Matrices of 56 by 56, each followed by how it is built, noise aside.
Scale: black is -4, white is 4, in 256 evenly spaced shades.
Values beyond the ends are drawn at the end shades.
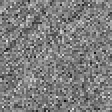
Hankel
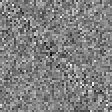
banded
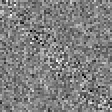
banded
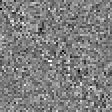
banded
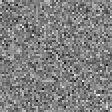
banded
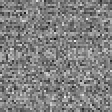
blocks
